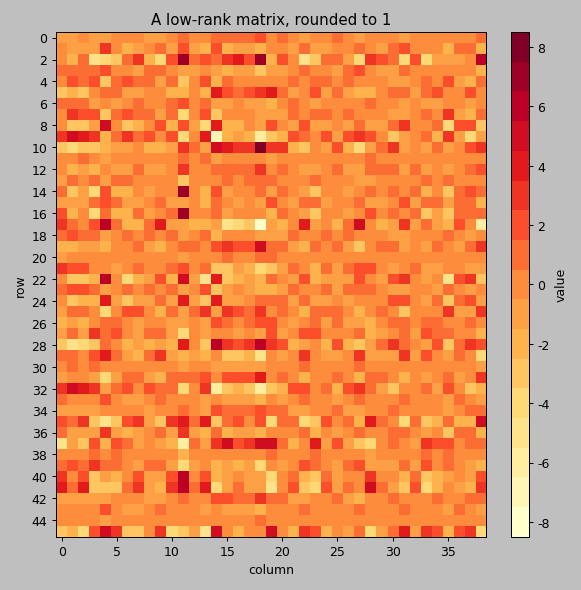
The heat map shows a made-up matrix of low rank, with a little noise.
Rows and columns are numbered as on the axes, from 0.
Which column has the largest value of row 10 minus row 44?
18
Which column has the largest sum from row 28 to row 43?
11
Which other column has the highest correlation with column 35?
6
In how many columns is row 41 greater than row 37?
15
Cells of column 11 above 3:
9
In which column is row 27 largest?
3
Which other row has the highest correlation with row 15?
45
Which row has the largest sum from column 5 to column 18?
2
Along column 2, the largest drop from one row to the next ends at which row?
10
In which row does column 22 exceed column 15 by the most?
17
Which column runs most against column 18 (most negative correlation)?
27
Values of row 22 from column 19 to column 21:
1 0 -1
